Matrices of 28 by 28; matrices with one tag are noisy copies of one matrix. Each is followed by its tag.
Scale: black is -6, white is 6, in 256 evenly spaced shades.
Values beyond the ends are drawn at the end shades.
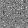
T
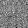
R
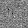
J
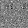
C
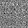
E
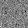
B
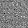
E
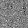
C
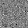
B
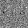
T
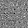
E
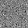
B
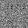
C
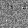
C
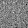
R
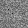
J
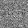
J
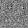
C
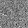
B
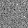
E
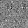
C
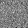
R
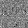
B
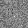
J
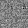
C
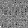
B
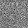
E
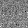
B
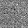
E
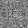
J
